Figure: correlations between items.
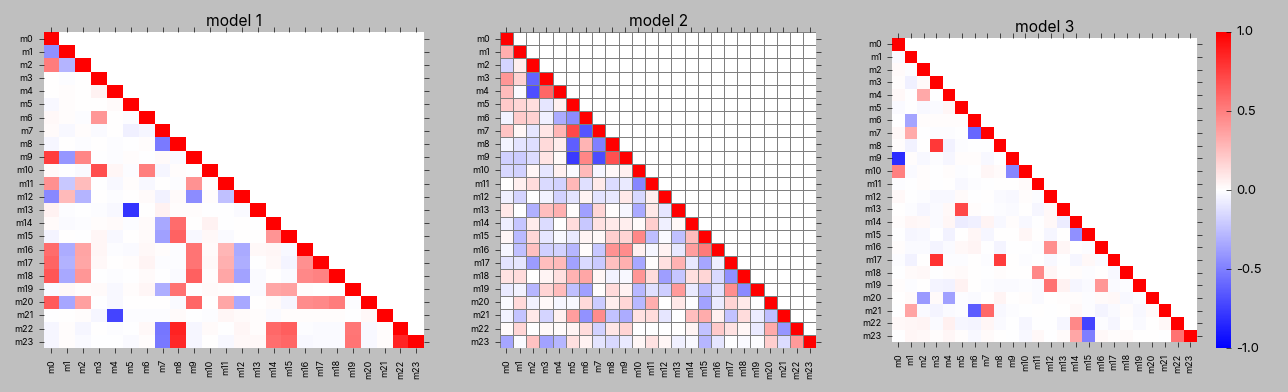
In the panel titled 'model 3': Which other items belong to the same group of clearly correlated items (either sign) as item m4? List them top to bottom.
m2, m20
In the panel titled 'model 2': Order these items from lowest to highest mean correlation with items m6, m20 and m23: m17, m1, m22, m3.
m3, m17, m1, m22
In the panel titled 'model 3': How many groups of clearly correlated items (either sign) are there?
8
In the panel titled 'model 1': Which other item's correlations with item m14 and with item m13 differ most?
m5
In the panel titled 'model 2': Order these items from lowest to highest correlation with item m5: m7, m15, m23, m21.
m15, m23, m21, m7
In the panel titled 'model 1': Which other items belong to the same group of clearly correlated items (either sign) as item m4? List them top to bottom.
m21
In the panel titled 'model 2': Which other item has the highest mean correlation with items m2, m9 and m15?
m16
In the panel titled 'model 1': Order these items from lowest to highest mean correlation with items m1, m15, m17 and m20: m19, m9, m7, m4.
m7, m4, m19, m9
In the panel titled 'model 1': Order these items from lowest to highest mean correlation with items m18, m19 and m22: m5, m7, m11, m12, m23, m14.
m7, m12, m5, m11, m14, m23
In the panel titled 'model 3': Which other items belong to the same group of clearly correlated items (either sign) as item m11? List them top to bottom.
m18
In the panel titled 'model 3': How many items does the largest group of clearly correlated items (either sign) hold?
4
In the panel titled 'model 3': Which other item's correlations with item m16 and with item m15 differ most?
m22
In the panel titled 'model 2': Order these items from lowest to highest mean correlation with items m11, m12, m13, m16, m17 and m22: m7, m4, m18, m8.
m18, m7, m4, m8
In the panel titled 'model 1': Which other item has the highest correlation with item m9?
m0
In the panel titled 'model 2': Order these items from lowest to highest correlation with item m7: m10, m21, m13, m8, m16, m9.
m9, m8, m16, m10, m13, m21
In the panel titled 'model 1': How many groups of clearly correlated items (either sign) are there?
5
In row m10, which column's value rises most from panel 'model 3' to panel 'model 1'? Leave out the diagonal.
m3
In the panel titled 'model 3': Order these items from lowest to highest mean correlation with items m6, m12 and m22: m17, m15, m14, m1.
m15, m1, m17, m14
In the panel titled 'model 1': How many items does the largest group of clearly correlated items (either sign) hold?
10
